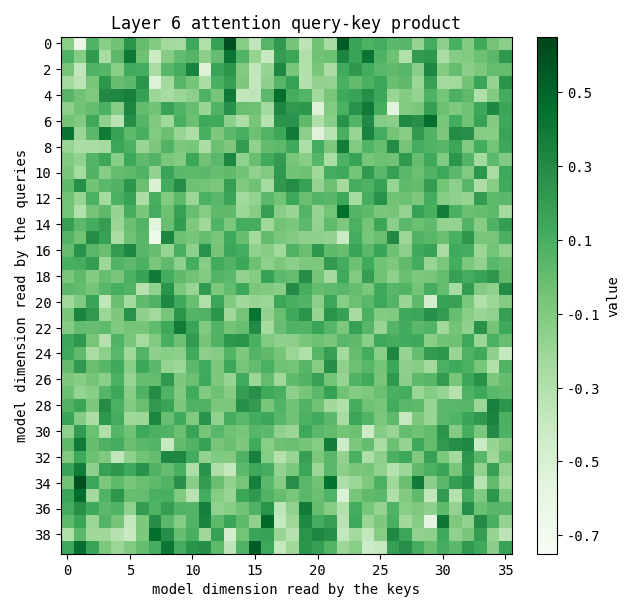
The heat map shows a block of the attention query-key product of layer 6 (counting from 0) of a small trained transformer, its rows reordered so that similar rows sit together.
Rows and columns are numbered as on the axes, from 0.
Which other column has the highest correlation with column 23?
13
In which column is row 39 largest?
15
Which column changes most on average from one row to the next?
33
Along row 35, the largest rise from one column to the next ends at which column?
30
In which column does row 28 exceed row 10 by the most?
34
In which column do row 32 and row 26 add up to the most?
8
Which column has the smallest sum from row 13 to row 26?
7
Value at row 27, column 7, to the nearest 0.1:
0.3
